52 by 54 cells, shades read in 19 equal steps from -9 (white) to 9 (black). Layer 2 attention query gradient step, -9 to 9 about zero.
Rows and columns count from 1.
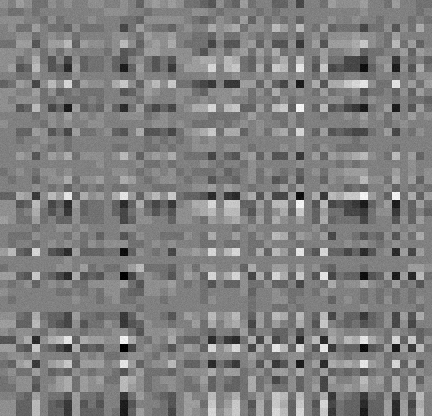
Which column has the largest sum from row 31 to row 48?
16
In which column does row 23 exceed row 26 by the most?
38
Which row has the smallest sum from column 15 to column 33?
32
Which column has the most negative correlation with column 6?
23
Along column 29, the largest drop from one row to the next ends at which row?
26
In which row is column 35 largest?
46
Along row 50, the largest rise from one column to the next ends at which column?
42
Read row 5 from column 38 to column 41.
2 0 -1 1
